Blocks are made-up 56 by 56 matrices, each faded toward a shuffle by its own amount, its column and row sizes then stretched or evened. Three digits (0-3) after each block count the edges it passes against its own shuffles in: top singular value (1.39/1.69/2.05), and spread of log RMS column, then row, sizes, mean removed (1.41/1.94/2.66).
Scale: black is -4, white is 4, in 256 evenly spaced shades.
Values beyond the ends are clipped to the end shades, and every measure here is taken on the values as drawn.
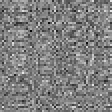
3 1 2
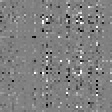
2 3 2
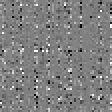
0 3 2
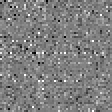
1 1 2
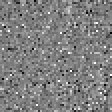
0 0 1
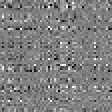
3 2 3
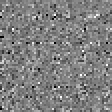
0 2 2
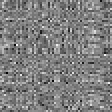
3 0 2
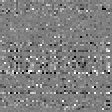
3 1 3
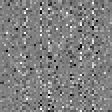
3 2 0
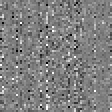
0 3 0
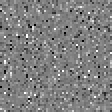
0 1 0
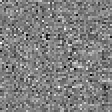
2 1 1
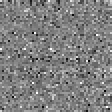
1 0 1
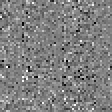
0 2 1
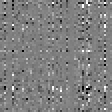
3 3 2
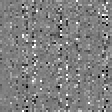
0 3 0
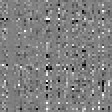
2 3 2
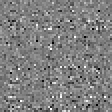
0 1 2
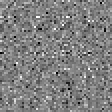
2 1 1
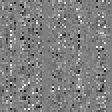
1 3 0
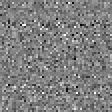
0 1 2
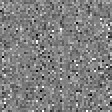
0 2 0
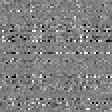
2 0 3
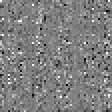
0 3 1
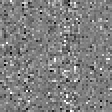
1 2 0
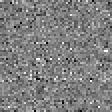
1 0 2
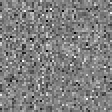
2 2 0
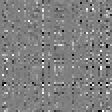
3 3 2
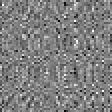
3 3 0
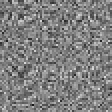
3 0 1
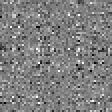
2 2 2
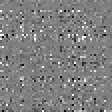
0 2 3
